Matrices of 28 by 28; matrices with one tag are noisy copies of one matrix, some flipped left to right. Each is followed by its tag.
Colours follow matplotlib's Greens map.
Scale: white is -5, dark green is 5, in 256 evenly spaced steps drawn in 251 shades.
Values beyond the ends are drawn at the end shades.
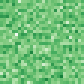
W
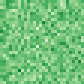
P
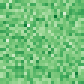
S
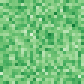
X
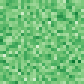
P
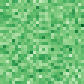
W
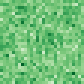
X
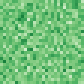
P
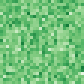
X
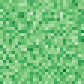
P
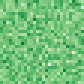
P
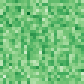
X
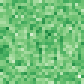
X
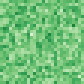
X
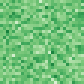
W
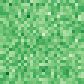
S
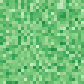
P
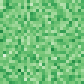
P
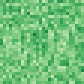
X
